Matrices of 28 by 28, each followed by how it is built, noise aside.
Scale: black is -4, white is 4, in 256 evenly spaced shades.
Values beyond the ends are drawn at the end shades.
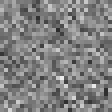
Toeplitz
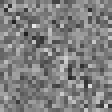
banded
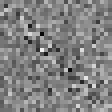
banded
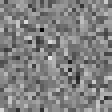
banded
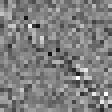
banded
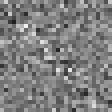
banded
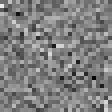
banded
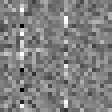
uneven columns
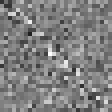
banded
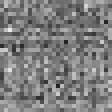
blocks
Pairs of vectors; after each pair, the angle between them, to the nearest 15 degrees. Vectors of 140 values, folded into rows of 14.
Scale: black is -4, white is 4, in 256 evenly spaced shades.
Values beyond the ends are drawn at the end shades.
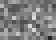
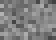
60 degrees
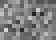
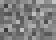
150 degrees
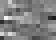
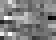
15 degrees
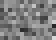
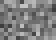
60 degrees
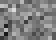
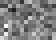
165 degrees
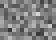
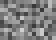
135 degrees
